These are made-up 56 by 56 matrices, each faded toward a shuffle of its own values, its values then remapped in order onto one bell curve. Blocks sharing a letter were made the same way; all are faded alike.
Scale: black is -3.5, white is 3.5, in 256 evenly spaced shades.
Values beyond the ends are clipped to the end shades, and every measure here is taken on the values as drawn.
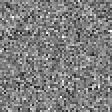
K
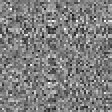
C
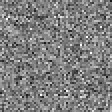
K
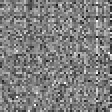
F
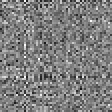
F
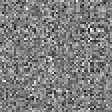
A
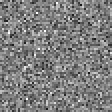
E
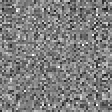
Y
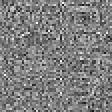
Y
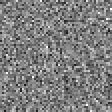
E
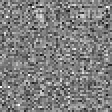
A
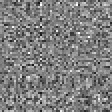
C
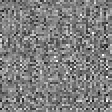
Y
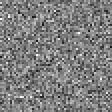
E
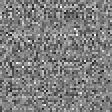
Y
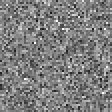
K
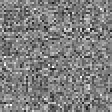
Y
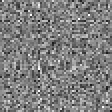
F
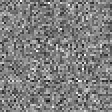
A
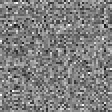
A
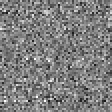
K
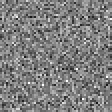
K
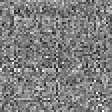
A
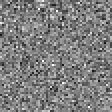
E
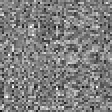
C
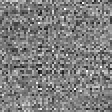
C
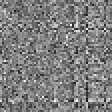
F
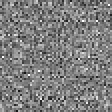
Y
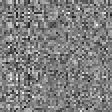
F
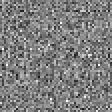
A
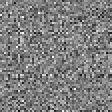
Y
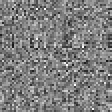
C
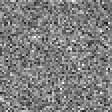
E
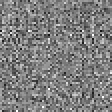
A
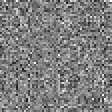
Y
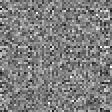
A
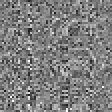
F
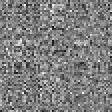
Y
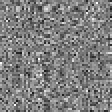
Y
